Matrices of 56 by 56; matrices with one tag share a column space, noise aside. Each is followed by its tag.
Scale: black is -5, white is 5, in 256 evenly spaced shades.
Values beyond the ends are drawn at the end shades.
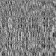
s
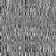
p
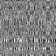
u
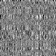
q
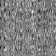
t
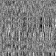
s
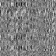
t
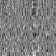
p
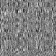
t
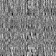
p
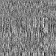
s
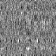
u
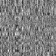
p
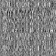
t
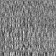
s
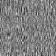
p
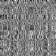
q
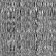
t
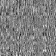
p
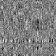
u
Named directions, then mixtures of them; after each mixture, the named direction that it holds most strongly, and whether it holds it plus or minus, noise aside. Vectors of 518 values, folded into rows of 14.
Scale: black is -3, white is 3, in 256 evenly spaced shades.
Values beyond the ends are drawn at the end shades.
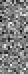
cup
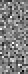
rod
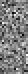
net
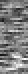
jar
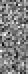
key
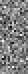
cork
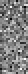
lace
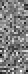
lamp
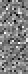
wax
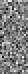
rod, minus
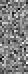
net, plus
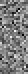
net, plus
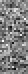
cork, plus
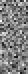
key, plus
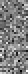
lamp, minus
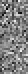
wax, minus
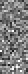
lamp, plus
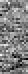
jar, minus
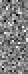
wax, plus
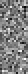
lace, plus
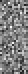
rod, plus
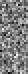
key, minus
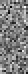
lace, minus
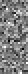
wax, plus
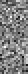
net, plus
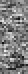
jar, minus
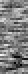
jar, minus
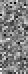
lace, minus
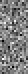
cork, minus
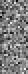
cup, plus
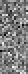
key, minus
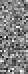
lamp, plus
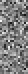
cup, minus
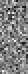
net, minus
